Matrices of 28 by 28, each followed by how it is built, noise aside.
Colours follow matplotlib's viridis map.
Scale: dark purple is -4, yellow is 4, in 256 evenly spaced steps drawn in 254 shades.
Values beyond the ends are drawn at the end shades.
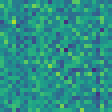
repeating rows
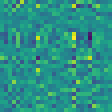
low rank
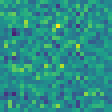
low rank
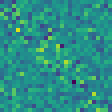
banded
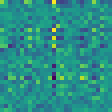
low rank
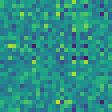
low rank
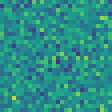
noise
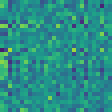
low rank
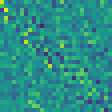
banded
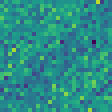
Hankel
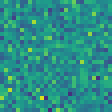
noise
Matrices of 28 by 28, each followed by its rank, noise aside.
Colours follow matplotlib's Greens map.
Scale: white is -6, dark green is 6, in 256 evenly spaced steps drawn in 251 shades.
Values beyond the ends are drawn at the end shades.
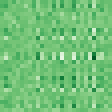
one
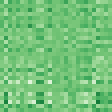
two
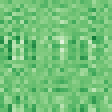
two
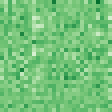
four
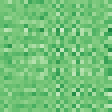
two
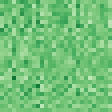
four
